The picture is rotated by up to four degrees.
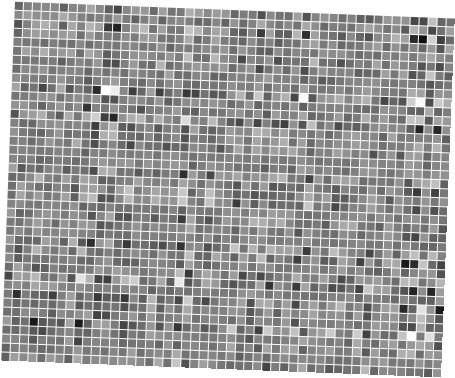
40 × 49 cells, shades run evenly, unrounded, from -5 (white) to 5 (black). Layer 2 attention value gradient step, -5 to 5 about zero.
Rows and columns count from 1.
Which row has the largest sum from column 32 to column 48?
31
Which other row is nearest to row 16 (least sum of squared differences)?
23
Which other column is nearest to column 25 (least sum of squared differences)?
39
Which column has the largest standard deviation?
46
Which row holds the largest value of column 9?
36
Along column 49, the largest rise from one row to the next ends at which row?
33
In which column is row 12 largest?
9
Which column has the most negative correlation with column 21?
49
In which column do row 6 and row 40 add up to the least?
20
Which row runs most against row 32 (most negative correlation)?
37
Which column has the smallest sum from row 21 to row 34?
47
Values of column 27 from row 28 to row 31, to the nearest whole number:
-1 -1 2 1
